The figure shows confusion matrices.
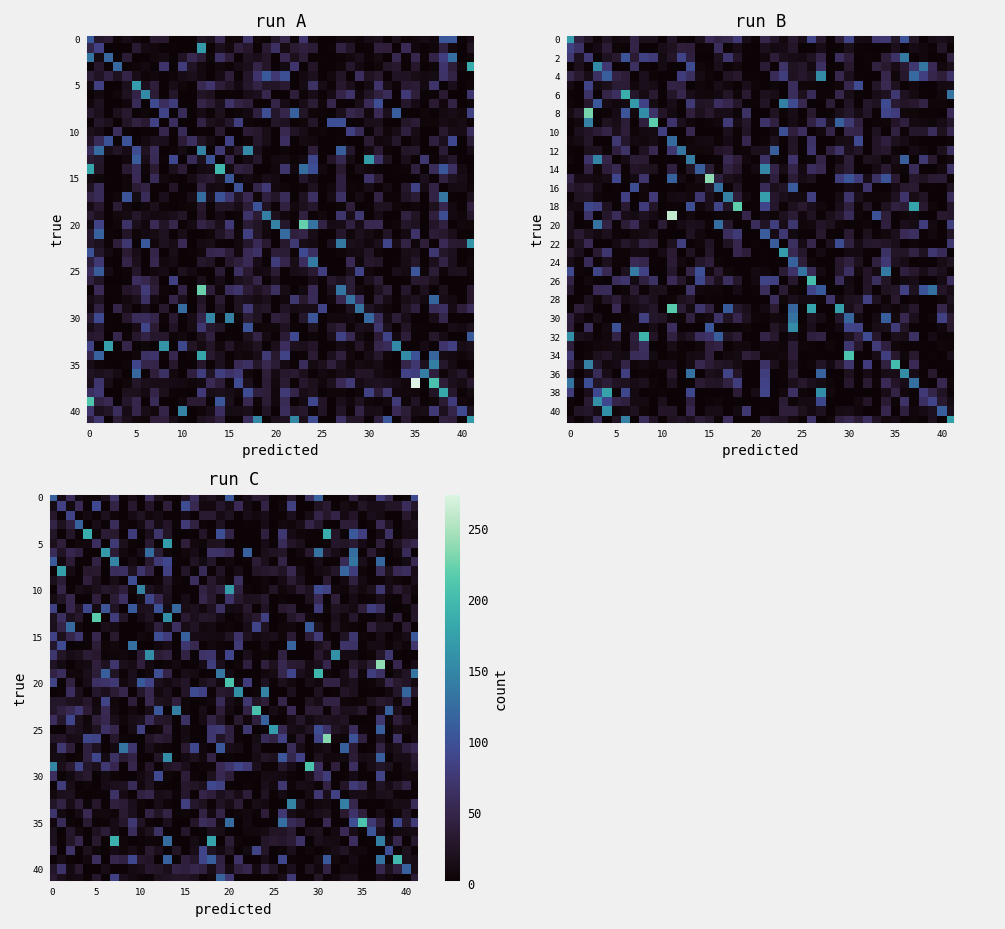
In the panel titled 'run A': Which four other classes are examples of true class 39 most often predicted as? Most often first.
0, 14, 24, 33
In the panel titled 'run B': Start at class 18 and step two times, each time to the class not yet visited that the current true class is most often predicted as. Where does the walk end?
0
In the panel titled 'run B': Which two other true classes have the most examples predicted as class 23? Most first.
7, 10
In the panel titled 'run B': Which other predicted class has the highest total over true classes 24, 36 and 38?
27
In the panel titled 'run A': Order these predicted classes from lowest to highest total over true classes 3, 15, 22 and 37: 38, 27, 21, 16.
21, 16, 38, 27
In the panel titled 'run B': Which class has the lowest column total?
20
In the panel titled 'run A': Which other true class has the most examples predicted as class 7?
9
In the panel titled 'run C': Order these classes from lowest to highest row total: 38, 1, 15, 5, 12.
38, 5, 1, 15, 12
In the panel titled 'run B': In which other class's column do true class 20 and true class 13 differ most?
16
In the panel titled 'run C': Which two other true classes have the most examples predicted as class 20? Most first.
10, 35
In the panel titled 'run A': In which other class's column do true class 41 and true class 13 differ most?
30
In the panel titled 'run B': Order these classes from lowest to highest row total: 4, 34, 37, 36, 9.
34, 36, 37, 9, 4
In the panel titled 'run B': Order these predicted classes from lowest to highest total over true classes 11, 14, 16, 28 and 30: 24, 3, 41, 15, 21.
3, 15, 41, 21, 24
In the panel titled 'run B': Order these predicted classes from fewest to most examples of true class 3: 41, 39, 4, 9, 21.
9, 41, 21, 39, 4
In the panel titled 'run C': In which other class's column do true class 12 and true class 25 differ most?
14
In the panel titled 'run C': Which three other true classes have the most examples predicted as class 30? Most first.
19, 6, 0
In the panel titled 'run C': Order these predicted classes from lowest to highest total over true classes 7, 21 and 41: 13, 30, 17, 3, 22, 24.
22, 3, 30, 17, 13, 24
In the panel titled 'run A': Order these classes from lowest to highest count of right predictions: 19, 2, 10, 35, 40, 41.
10, 35, 40, 2, 19, 41
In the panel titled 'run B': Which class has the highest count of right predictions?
15
